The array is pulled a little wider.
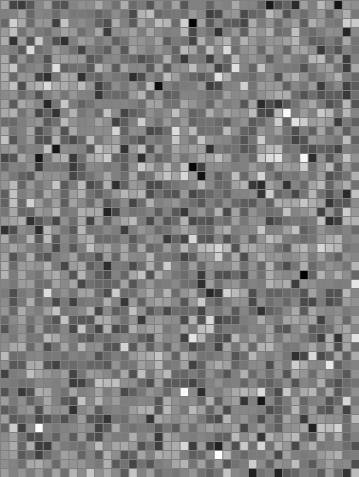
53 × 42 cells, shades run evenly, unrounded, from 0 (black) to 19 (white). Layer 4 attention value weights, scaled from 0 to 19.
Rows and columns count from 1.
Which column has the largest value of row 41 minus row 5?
39
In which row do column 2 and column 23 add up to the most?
8
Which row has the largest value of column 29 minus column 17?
50
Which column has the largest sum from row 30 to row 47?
42
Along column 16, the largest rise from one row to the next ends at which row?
53
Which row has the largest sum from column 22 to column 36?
18
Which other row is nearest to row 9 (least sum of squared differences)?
51
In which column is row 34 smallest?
15
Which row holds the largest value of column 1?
16
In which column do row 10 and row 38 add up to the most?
6
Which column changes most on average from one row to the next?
23
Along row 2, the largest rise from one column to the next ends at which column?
17
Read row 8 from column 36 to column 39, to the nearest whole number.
6 9 11 12
